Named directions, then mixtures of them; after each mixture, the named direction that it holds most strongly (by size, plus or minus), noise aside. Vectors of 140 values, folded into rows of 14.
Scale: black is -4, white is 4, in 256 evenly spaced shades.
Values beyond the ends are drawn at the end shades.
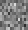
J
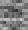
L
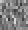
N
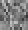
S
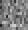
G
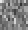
N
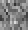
S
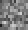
G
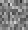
S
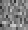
G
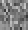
S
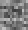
L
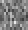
S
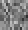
S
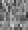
S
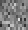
J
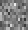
J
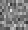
J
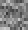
L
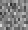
J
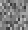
J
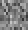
S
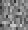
G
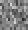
N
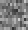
L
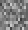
J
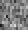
G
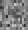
G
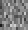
G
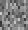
J
